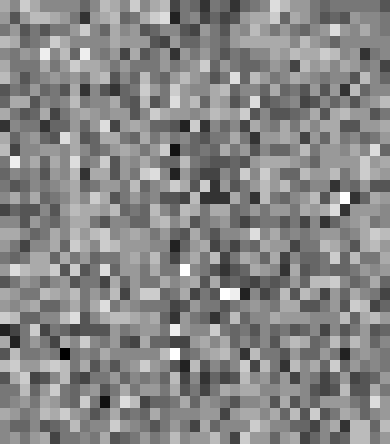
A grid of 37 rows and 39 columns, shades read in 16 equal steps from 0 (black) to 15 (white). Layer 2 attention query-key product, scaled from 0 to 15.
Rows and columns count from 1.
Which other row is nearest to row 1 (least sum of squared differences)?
2
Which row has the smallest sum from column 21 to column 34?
19
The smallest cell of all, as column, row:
7, 30
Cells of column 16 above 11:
4
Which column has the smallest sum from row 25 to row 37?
33
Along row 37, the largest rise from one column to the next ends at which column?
25
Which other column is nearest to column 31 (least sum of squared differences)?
10
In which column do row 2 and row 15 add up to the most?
16
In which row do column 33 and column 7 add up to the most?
5
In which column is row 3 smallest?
20
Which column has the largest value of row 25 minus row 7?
23
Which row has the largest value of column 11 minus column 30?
21
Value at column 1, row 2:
9
